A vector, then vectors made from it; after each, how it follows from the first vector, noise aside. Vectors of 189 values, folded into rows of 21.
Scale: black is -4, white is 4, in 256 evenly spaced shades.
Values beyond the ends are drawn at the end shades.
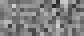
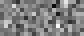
copied.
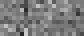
reversed, negated, partly zeroed.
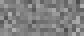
wrapped around, negated, shrunk.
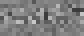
wrapped around, negated, partly zeroed.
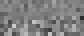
wrapped around, negated, partly zeroed.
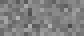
wrapped around, negated, shrunk.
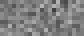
negated, shrunk.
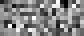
negated, scaled up.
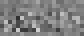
wrapped around, negated, partly zeroed.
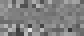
reversed, negated, partly zeroed.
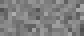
wrapped around, negated, shrunk.
